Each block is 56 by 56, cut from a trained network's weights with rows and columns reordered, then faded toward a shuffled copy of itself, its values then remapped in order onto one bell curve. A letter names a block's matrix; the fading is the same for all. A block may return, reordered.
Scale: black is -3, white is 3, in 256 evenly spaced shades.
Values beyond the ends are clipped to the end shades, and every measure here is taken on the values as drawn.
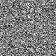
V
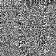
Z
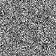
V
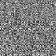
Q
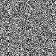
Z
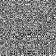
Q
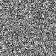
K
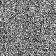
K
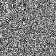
V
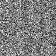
K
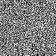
V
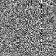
Z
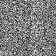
K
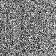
K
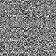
Q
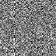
Z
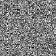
Z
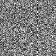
Z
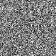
V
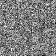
K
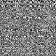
Q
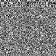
Q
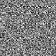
Q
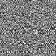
Q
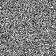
K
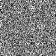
V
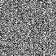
K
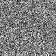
K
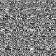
Q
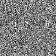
Z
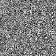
Z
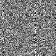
Z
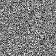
V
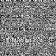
Q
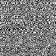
Q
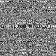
Q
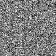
K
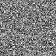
V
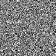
V
